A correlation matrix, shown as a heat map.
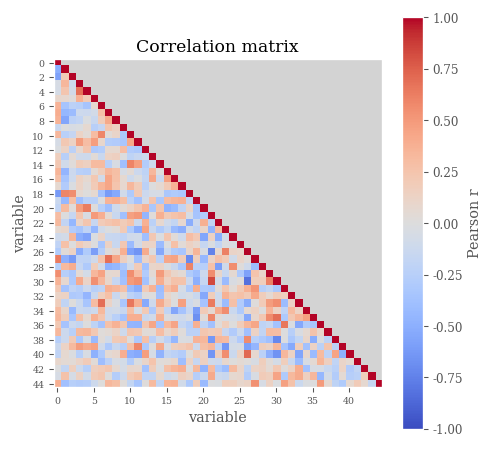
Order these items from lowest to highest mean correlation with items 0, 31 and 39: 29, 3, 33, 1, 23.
1, 23, 33, 3, 29
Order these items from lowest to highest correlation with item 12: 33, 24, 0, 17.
33, 24, 17, 0
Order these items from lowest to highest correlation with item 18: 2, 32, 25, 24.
32, 25, 24, 2
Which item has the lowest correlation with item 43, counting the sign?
36
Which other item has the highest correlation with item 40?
26
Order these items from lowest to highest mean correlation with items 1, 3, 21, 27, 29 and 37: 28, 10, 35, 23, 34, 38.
38, 23, 28, 34, 10, 35
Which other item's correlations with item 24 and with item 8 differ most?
28
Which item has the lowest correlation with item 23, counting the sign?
39
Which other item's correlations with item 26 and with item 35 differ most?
30
